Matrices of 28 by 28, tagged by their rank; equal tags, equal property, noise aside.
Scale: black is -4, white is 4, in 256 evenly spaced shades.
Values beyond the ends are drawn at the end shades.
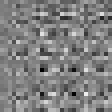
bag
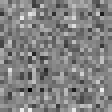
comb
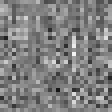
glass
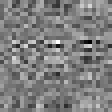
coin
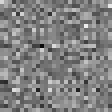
glass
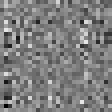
comb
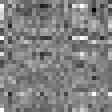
coin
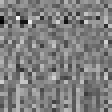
bag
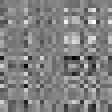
coin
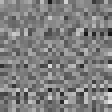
bag
